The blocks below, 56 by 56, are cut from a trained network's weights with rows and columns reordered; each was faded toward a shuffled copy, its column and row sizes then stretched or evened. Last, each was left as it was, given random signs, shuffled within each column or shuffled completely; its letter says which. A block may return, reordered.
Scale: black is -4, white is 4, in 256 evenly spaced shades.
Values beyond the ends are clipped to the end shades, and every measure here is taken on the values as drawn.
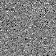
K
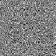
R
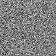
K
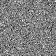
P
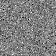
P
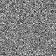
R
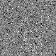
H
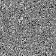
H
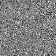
K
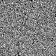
H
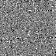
K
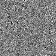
H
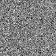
K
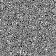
P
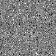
K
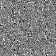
H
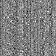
R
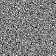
K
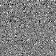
K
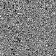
K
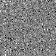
K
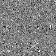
K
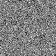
P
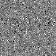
K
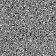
H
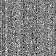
H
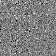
K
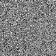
K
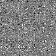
K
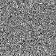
K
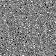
P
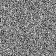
P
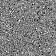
P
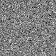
P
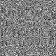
R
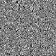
R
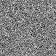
P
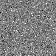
P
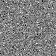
P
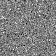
P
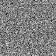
K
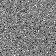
P
